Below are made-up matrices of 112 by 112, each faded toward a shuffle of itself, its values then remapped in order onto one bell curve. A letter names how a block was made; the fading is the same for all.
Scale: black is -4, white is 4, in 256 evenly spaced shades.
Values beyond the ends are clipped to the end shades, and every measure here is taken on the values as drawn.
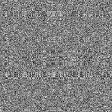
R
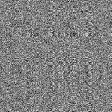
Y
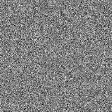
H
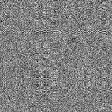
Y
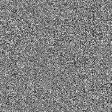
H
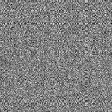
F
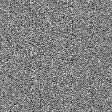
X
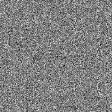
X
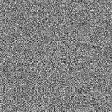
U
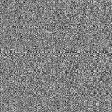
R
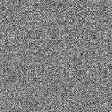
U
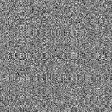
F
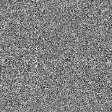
H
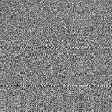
R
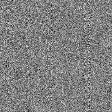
X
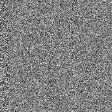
X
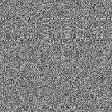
R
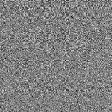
R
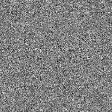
H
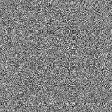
U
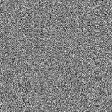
U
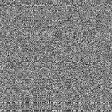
R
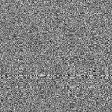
R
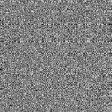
R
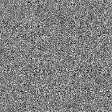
H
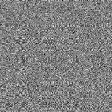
R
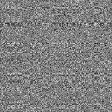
R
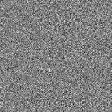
U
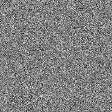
H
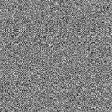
Y
